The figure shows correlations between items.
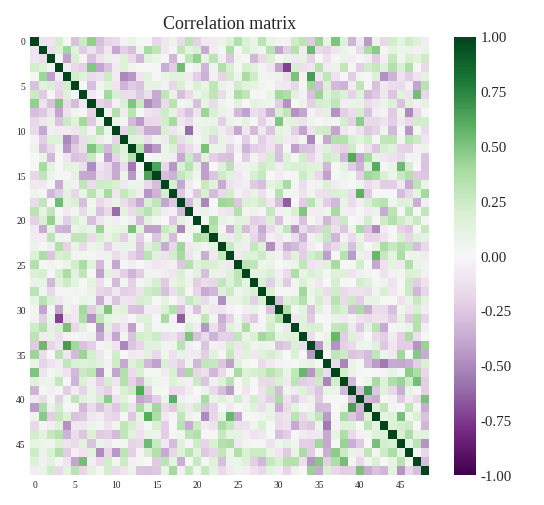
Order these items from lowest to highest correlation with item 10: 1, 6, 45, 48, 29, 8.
1, 29, 48, 45, 6, 8
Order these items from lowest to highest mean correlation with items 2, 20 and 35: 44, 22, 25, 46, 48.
48, 25, 46, 44, 22
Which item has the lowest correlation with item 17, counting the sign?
14
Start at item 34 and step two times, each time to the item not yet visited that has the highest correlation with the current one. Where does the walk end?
32
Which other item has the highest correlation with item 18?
3
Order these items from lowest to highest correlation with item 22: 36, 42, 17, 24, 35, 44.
17, 42, 24, 44, 35, 36
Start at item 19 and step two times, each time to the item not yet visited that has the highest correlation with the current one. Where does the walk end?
37
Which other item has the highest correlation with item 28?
33
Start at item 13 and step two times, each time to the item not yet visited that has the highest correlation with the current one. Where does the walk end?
41
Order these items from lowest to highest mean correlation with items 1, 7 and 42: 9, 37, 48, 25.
9, 25, 48, 37
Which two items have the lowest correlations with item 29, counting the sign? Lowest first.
23, 8
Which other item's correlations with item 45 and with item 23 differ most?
47
